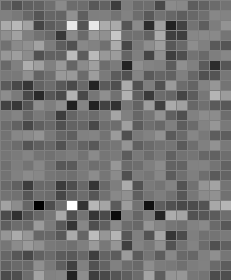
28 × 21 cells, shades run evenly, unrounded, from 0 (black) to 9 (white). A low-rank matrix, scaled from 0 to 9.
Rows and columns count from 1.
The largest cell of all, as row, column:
21, 7
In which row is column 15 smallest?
22
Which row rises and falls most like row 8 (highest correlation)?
16
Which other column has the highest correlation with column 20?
12
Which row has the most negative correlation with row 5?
1
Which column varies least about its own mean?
5
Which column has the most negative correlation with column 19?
6
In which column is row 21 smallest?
4
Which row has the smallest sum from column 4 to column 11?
9
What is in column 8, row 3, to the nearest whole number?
3
